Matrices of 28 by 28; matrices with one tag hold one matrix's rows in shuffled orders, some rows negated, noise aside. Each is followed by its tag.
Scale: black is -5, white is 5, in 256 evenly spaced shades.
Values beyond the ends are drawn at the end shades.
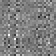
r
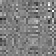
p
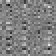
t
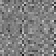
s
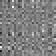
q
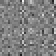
s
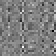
s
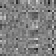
p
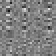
t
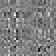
r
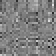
p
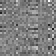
p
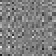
q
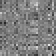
p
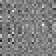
q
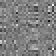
p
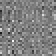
q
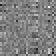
p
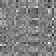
p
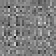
r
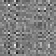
r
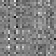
r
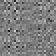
r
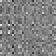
q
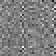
s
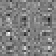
t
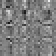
t
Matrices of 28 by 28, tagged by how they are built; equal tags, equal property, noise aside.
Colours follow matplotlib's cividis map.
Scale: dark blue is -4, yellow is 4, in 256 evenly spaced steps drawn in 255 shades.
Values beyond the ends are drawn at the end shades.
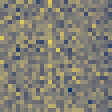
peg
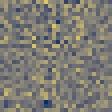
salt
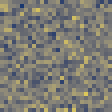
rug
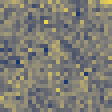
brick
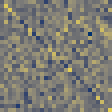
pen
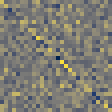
pen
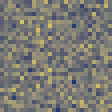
peg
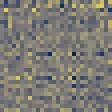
salt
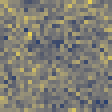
brick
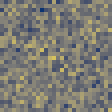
rug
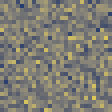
rug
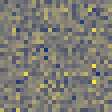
salt
